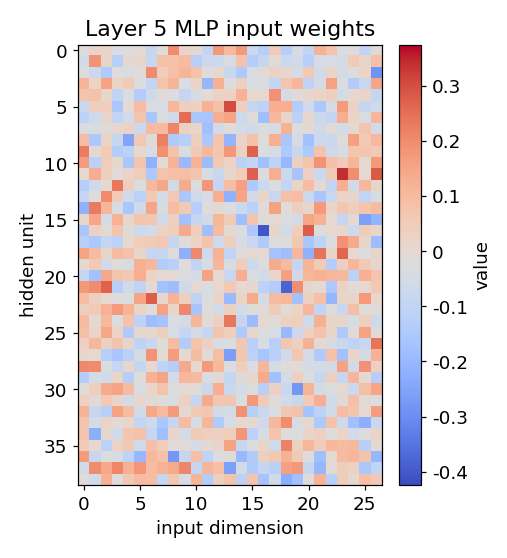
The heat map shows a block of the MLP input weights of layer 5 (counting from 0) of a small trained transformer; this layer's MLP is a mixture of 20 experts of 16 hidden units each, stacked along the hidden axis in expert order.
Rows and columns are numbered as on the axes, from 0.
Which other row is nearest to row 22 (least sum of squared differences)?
19
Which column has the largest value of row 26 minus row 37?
26
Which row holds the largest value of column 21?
18
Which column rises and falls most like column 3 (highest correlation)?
4
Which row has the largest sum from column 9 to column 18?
5
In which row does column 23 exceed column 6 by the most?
11
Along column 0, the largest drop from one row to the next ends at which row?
29
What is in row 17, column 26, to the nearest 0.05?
-0.2
